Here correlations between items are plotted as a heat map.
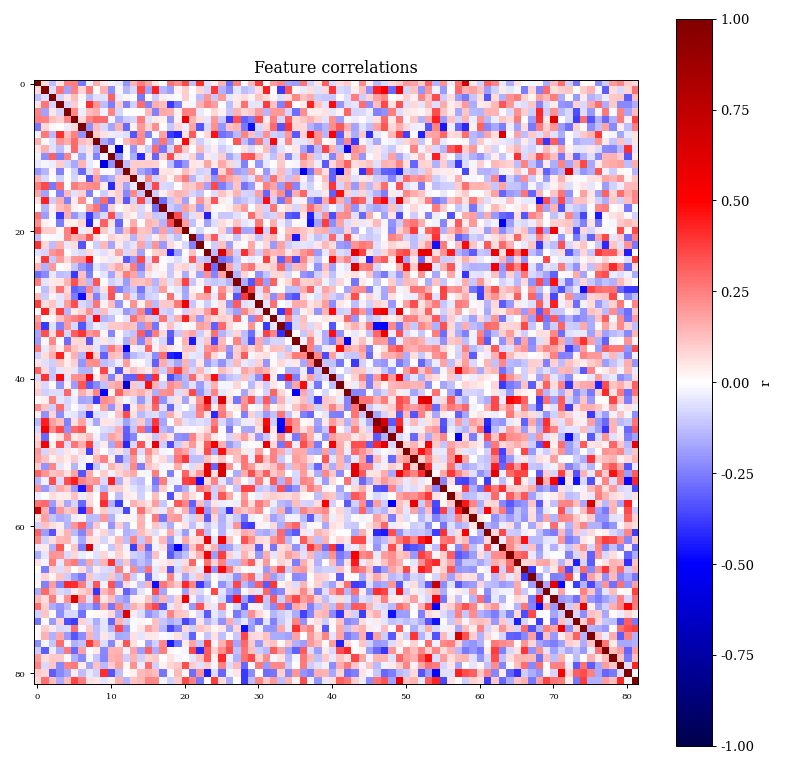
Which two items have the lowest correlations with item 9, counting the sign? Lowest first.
11, 42
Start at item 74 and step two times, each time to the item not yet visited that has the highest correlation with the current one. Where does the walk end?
80
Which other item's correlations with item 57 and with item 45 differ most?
75
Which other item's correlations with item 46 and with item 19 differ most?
47
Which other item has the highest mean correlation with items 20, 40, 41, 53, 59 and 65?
49
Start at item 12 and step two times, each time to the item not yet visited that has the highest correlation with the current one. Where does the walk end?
67
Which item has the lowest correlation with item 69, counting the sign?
8
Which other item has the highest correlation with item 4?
68
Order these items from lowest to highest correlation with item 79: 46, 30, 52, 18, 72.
46, 72, 18, 52, 30
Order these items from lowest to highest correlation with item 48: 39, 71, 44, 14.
39, 71, 14, 44
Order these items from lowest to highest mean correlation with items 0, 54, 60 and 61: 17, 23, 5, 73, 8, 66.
73, 23, 66, 17, 8, 5
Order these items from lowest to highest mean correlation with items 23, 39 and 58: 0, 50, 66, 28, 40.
40, 66, 50, 28, 0
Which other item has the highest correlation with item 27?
70
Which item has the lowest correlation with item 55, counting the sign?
6
